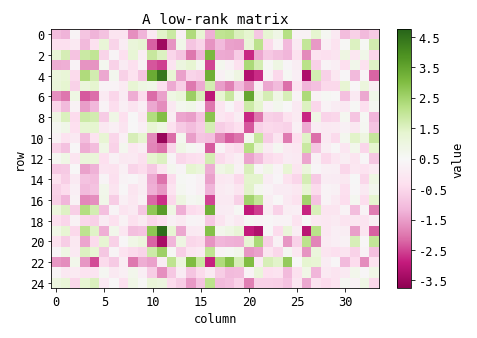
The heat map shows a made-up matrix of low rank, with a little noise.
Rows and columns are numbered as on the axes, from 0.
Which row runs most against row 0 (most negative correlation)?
5
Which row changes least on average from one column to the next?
18
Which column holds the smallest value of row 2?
20
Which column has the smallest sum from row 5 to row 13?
11
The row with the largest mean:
22
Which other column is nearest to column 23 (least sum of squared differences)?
2
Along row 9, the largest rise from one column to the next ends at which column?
16
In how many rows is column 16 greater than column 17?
12
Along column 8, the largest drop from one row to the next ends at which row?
6
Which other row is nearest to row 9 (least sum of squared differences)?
24
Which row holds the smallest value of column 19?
10
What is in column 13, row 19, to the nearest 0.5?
-1.5
